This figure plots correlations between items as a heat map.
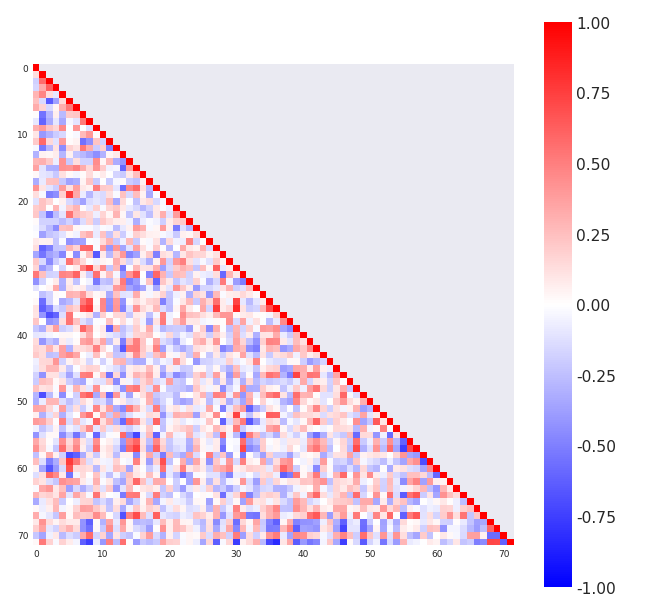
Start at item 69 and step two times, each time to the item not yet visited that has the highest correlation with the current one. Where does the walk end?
68
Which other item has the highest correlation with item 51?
53
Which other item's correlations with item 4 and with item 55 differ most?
57
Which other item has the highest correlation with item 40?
70
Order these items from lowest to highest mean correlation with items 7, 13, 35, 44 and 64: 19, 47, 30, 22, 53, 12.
47, 19, 53, 22, 30, 12
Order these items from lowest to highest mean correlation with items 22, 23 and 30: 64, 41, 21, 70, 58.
64, 58, 41, 70, 21
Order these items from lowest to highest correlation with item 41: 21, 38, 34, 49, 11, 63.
21, 11, 38, 63, 34, 49
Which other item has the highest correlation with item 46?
39
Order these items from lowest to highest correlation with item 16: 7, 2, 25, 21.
21, 2, 7, 25
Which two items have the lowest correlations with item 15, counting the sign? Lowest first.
55, 13
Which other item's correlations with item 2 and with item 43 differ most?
5
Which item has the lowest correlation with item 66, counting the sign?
71
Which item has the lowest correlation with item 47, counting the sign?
12
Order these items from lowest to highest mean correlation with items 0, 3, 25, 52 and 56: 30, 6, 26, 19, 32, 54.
32, 19, 26, 54, 6, 30
